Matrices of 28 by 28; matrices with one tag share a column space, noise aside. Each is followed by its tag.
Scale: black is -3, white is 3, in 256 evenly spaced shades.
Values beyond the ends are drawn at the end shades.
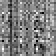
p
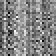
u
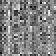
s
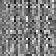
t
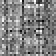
t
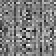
p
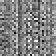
u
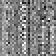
s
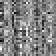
p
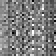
u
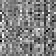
p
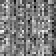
t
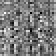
p
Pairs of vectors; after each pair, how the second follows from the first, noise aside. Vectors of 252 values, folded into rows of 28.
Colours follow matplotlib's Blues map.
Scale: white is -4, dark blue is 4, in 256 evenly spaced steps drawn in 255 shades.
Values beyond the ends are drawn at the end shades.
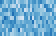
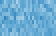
shrunk.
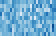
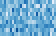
shuffled.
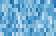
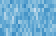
reversed, shrunk.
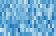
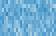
reversed, shrunk.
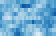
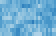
shrunk.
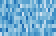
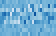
reversed, partly zeroed.
